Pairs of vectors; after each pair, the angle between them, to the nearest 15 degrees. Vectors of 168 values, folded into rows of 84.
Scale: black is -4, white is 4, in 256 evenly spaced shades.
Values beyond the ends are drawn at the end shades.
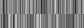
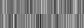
150 degrees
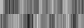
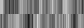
15 degrees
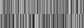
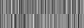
135 degrees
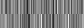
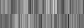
135 degrees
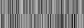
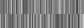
60 degrees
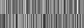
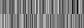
120 degrees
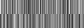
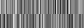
45 degrees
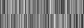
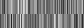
45 degrees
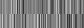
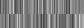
105 degrees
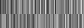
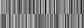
165 degrees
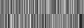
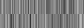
150 degrees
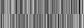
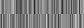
45 degrees
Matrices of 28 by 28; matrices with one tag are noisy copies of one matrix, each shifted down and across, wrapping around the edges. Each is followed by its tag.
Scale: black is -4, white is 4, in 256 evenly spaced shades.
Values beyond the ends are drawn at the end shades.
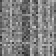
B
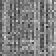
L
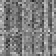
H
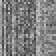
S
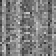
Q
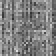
L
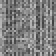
L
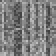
B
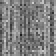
L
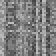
Q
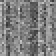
B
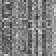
Q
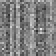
Q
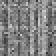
H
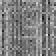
L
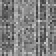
S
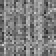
H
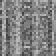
Q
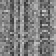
Q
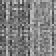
S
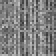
L
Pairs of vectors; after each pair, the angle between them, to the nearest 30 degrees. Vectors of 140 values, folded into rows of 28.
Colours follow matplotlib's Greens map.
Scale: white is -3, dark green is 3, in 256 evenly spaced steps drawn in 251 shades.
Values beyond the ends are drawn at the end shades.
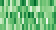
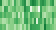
60 degrees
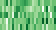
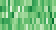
120 degrees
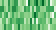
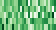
120 degrees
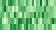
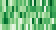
150 degrees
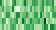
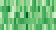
90 degrees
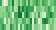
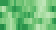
90 degrees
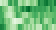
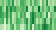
90 degrees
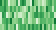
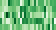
120 degrees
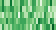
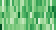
150 degrees
